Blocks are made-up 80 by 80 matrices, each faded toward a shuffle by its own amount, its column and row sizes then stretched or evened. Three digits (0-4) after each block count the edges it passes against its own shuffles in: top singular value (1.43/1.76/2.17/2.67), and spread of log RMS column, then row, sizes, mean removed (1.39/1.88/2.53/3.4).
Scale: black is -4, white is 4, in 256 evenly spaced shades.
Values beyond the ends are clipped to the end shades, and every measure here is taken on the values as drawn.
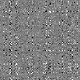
3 3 2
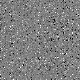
0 2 0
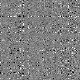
2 3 3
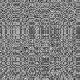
4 0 1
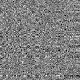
3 0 2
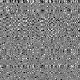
4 1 3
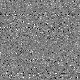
1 0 2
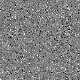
1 2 1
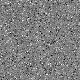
1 0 0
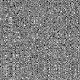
3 2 0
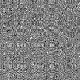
3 1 0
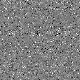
1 0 2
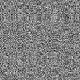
3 0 1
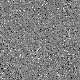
0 1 1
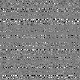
3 1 4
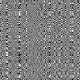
4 4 1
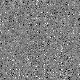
0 1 1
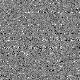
0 0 3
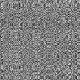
4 3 0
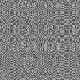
4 1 0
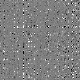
1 3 2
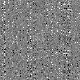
2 3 0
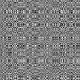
4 3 4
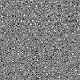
2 0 2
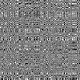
4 2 3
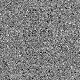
1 0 1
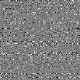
2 0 4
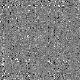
1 3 2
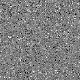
1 1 1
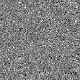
1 1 1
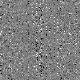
1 3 0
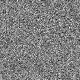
0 0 0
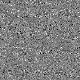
0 0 2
